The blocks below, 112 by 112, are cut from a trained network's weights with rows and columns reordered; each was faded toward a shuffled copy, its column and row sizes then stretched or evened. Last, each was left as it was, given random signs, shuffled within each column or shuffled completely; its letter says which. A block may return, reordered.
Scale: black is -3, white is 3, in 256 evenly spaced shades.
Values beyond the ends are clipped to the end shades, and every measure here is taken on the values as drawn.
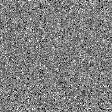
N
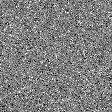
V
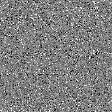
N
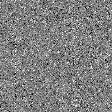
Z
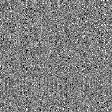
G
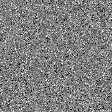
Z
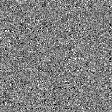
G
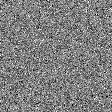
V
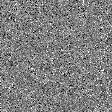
Z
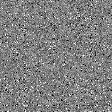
N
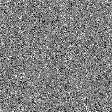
N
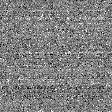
G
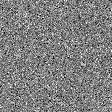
V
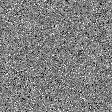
V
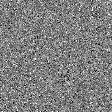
Z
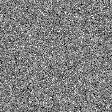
Z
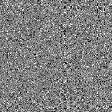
G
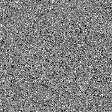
N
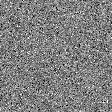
V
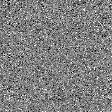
N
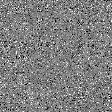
N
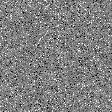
Z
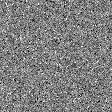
V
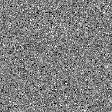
N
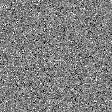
Z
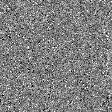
Z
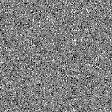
G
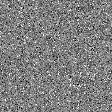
Z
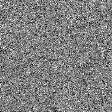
N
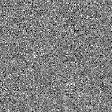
G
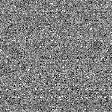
G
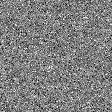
V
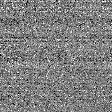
G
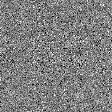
N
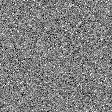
V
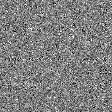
N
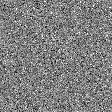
V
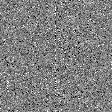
Z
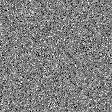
V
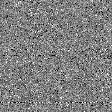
N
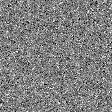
V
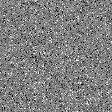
Z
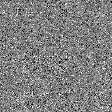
N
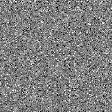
G
